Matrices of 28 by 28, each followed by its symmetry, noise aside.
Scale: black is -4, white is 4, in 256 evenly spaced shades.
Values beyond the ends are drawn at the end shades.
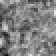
no symmetry.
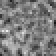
symmetric across the other diagonal.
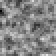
no symmetry.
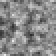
mirrored top to bottom.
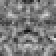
mirrored left to right.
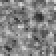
symmetric across the other diagonal.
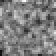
no symmetry.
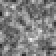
symmetric.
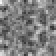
mirrored top to bottom.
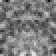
mirrored left to right.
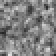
no symmetry.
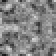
mirrored top to bottom.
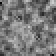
symmetric across the other diagonal.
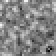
symmetric.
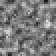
same after a half turn.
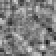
antisymmetric.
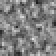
same after a half turn.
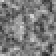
mirrored top to bottom.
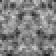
mirrored left to right.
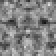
mirrored left to right.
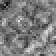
symmetric.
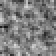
antisymmetric.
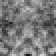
mirrored left to right.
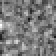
no symmetry.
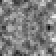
mirrored top to bottom.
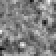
antisymmetric.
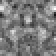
mirrored left to right.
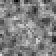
symmetric across the other diagonal.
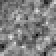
symmetric.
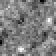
symmetric.
